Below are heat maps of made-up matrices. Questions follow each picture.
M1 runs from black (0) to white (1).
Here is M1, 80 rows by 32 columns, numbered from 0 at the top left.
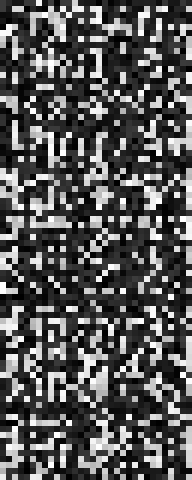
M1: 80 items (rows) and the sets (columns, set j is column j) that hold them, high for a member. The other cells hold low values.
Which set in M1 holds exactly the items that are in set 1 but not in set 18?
22
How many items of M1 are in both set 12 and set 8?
7
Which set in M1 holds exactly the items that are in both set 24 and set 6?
11
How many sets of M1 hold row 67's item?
3
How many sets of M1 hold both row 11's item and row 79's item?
2
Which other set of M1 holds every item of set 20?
31
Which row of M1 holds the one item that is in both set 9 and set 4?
30
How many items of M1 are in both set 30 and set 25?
4
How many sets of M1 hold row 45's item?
4
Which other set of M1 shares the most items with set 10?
26
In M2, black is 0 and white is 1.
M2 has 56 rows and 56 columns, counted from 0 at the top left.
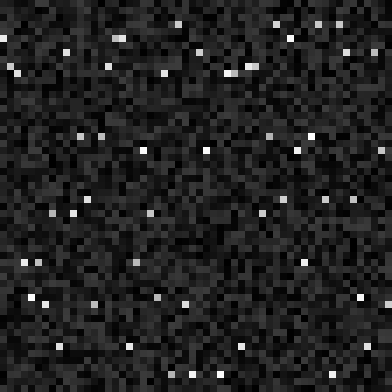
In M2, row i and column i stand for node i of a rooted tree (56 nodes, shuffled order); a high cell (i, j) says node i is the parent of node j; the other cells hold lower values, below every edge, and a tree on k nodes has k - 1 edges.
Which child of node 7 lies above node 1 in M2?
9
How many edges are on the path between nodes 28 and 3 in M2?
4
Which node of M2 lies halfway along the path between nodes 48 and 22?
30
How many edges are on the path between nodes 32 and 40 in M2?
5
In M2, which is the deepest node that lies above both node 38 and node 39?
37
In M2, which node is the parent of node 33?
10
